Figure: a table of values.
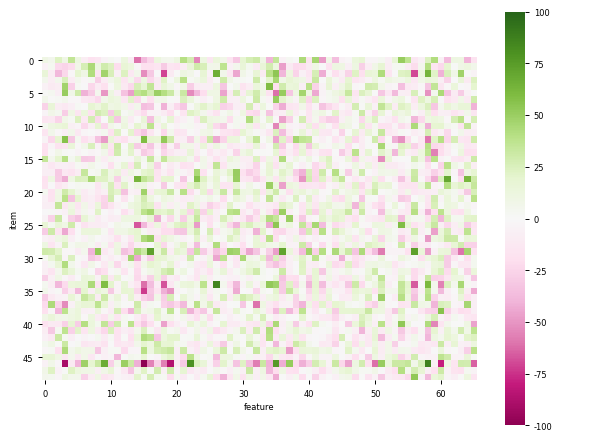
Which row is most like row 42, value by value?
27
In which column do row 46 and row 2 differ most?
26
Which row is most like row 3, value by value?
6
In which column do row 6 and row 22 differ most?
35
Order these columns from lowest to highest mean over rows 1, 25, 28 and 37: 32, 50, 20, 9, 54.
32, 20, 50, 9, 54
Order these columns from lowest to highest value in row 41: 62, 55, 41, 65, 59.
55, 41, 62, 59, 65
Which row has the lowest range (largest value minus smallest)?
39
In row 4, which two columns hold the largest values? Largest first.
34, 3
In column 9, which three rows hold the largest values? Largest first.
46, 34, 2
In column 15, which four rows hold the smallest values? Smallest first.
46, 35, 34, 2
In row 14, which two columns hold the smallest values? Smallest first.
59, 53
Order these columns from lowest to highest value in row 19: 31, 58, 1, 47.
1, 31, 47, 58
